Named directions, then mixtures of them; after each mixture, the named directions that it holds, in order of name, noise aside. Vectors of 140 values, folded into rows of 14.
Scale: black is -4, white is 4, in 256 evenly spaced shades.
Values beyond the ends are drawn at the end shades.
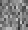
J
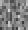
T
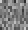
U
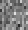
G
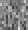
J, T, U.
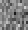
G.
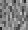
G, J, U.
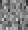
J, T, U.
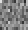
T, U.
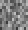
G, T.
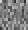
U.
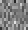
U.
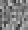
G, U.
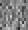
J, U.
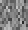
J, T, U.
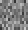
U.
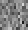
J, T.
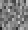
G, T, U.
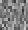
U.
